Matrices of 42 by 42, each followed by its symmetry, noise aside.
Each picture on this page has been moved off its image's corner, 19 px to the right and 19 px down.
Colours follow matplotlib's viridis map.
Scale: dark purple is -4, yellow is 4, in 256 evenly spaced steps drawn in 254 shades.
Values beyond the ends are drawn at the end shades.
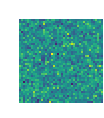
no symmetry.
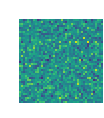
antisymmetric.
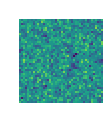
mirrored top to bottom.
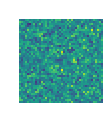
mirrored top to bottom.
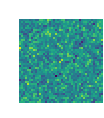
symmetric.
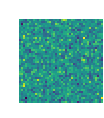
mirrored top to bottom.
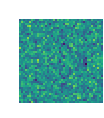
mirrored top to bottom.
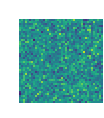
no symmetry.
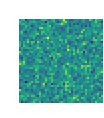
symmetric.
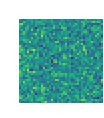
mirrored top to bottom.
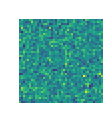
antisymmetric.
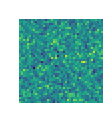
antisymmetric.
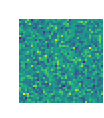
symmetric across the other diagonal.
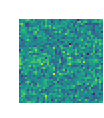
mirrored top to bottom.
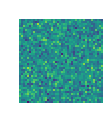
antisymmetric.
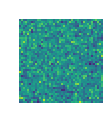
symmetric.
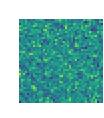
symmetric across the other diagonal.
